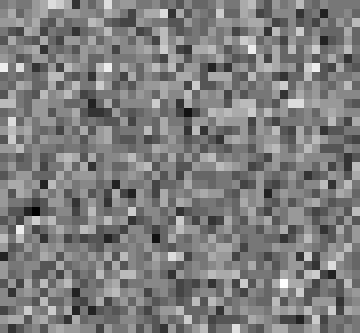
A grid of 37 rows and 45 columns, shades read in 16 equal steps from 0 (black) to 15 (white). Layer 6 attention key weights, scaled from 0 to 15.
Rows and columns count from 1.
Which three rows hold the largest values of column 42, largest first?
30, 35, 14
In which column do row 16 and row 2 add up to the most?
2
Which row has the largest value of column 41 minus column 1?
29
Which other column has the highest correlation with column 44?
4
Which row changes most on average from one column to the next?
8
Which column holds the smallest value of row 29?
1
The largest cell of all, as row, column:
32, 36
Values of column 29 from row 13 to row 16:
11 9 5 9
